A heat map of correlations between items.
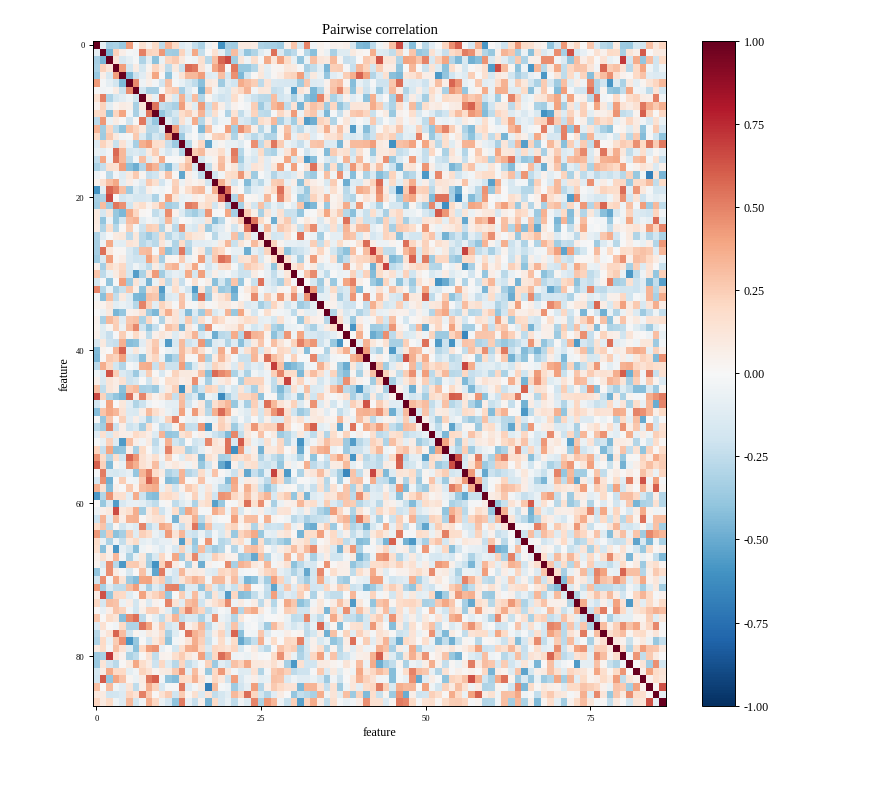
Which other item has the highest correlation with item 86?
84
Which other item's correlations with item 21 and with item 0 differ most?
32
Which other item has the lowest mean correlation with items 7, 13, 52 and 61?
31
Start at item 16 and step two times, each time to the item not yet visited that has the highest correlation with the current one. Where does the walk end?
50
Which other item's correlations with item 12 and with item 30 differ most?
6
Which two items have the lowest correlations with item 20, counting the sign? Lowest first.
55, 72
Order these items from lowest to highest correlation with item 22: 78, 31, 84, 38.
78, 31, 38, 84
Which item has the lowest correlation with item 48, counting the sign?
65
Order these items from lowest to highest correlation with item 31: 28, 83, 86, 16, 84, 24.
86, 84, 28, 24, 83, 16
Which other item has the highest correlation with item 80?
2
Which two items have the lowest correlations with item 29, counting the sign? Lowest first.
56, 42
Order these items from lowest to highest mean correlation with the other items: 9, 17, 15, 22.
17, 22, 9, 15
